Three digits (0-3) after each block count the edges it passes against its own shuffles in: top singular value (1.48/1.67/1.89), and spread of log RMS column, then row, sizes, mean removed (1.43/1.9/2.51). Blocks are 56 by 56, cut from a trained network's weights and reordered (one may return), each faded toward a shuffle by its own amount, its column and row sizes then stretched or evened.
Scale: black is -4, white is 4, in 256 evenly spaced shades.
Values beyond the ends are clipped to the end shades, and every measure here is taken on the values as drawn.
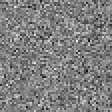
0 0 1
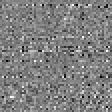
0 1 3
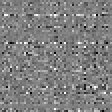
1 2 3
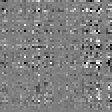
0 3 3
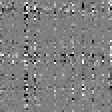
1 3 3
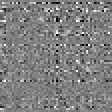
3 2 3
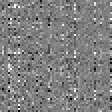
1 3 1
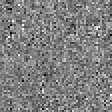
0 1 1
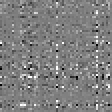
1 3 3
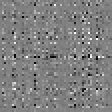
1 3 3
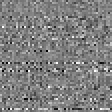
3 0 3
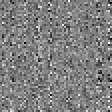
2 3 0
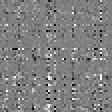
1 3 3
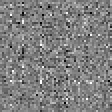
0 2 2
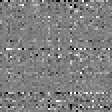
0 2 3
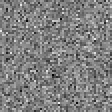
1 1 0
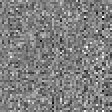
3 2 0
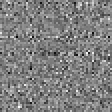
2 1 2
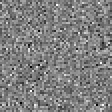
0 0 0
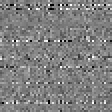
3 1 3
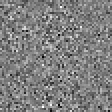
0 2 1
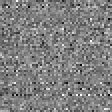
0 0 3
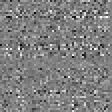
1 2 3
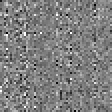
2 3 1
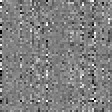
3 3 1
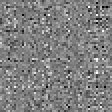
1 3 2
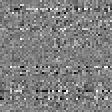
3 1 3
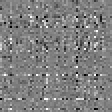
1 3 3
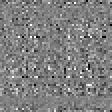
1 2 3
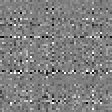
3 2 3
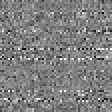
3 1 3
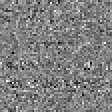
0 0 2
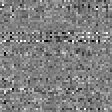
2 1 3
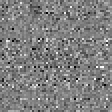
0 1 3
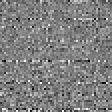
3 1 3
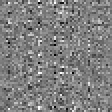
2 3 1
